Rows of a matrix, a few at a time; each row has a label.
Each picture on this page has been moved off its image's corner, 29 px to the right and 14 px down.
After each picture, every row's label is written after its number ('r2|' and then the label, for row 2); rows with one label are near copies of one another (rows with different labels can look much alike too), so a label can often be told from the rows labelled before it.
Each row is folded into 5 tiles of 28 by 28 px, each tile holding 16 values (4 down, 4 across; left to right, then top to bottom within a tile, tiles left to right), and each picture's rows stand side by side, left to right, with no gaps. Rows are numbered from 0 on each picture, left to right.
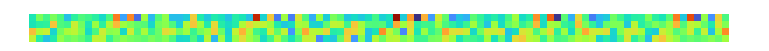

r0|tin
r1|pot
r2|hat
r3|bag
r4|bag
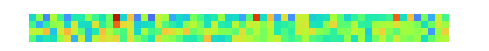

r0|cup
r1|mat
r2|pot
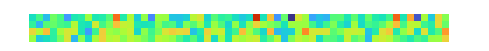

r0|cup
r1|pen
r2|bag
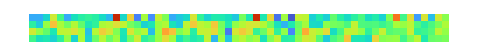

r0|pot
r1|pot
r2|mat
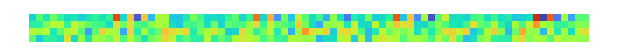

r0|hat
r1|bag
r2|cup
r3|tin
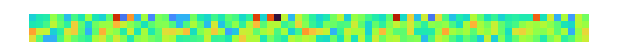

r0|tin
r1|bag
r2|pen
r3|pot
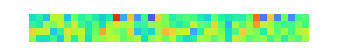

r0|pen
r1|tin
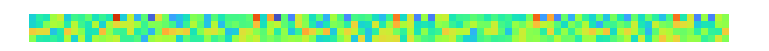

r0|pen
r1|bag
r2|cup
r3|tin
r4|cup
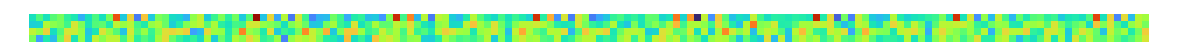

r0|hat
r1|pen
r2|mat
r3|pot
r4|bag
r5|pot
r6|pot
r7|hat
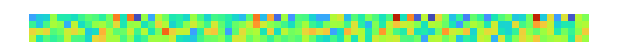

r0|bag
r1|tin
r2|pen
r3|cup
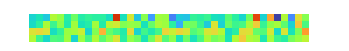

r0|pen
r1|bag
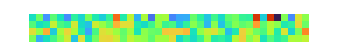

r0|cup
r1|bag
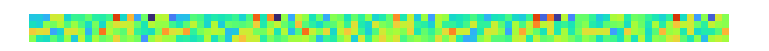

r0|pen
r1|bag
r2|cup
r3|tin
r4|pen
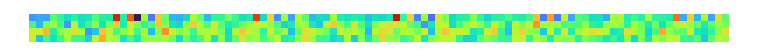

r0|bag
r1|pot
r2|pot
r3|tin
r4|pen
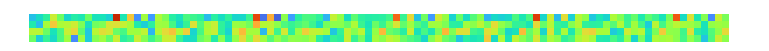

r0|pot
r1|tin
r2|pen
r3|hat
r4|pen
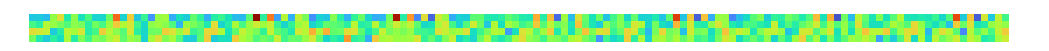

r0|pen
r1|mat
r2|mat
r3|bag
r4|hat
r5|bag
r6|hat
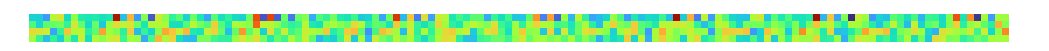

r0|pen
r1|tin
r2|hat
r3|tin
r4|pot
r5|pen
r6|bag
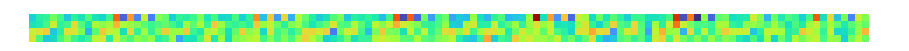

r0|tin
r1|hat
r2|tin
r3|mat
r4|tin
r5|pen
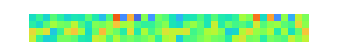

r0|tin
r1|bag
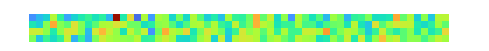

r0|pot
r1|cup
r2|cup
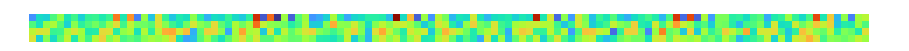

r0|bag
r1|tin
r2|pot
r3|pot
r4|tin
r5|cup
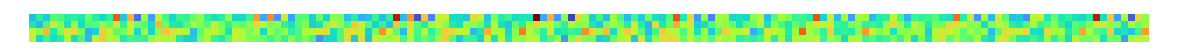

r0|bag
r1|tin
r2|hat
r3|pen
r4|cup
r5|pen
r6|pot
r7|pen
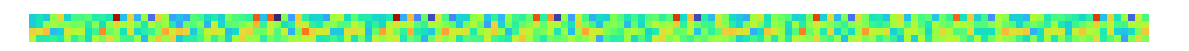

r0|pen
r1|bag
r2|pen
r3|bag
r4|bag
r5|pen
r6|pen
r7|pen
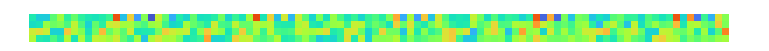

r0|pen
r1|mat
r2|hat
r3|tin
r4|bag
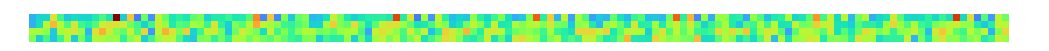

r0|pot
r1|tin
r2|pot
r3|mat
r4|mat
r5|cup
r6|pot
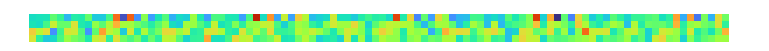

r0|tin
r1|mat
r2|pot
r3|bag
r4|bag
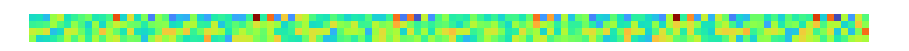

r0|pen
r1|mat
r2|tin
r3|tin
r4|mat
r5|bag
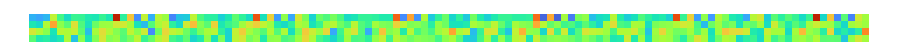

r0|pot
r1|pot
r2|tin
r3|tin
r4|pot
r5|pen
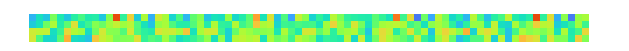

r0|mat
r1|cup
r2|pot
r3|cup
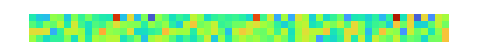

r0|pen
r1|pot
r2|hat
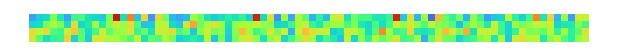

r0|mat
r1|pot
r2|pen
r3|cup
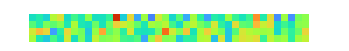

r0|pen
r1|cup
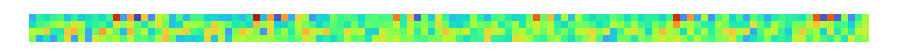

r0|hat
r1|hat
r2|bag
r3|mat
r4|tin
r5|tin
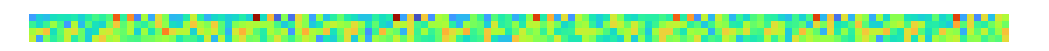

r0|bag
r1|pot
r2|hat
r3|mat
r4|pot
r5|hat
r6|hat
